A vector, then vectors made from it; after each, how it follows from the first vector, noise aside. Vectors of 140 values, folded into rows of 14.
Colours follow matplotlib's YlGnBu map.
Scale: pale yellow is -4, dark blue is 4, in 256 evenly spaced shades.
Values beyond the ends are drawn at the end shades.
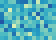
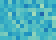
reversed, negated, shrunk.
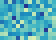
reversed, negated.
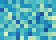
reversed, negated.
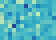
negated, partly zeroed.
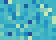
reversed, negated, partly zeroed.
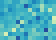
reversed, negated, partly zeroed.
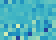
reversed, negated, partly zeroed.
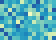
wrapped around, negated.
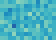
negated, shrunk.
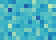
negated, partly zeroed.
